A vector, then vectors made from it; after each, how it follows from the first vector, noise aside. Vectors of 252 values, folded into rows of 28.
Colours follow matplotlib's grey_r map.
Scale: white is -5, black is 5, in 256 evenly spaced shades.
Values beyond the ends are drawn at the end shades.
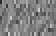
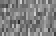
reversed.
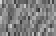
negated.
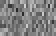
wrapped around.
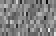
reversed, negated.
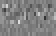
reversed, negated, partly zeroed.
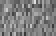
wrapped around.
